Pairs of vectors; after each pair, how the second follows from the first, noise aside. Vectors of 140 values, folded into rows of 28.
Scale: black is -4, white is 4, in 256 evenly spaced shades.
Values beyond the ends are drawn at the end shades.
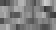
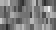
negated.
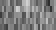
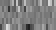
reversed, negated, partly zeroed.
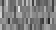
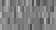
shrunk.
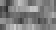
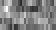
negated.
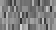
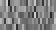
reversed.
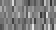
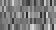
copied.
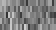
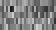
wrapped around, negated.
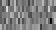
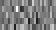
wrapped around, negated.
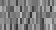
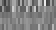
reversed, negated, partly zeroed.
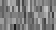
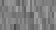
shrunk.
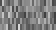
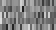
wrapped around, negated.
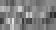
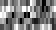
reversed, negated, scaled up.
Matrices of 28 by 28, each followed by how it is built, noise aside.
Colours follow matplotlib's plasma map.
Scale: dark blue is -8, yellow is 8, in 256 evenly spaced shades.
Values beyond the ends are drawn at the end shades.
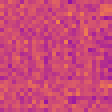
blocks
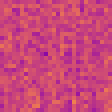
blocks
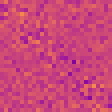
banded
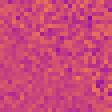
upper triangular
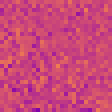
lower triangular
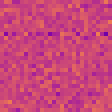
uneven rows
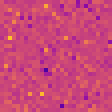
sparse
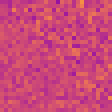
upper triangular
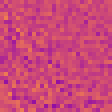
lower triangular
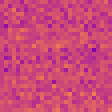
blocks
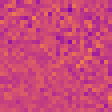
upper triangular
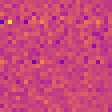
uneven rows
